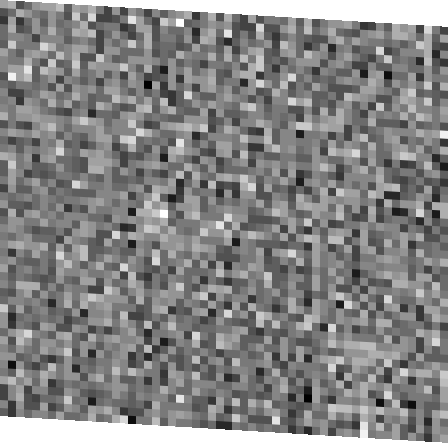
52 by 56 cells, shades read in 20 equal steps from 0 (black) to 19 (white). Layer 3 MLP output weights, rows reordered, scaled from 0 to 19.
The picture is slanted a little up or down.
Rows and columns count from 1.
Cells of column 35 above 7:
30
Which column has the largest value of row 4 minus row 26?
54
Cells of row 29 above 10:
18
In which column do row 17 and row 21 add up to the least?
55
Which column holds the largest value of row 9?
4
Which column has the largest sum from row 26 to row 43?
49
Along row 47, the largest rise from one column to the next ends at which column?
40
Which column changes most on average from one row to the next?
17
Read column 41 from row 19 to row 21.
14 9 9
